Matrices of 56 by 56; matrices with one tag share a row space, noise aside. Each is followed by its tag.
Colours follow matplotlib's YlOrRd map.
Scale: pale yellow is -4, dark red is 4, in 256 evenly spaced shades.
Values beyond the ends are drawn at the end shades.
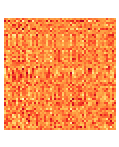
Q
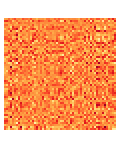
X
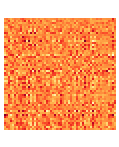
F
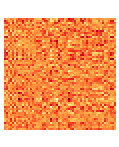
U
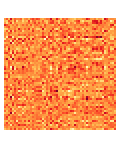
U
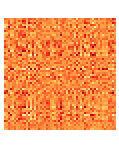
F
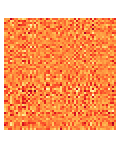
F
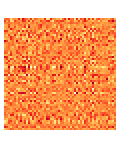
F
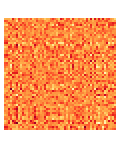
X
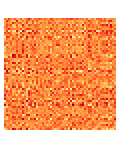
Q
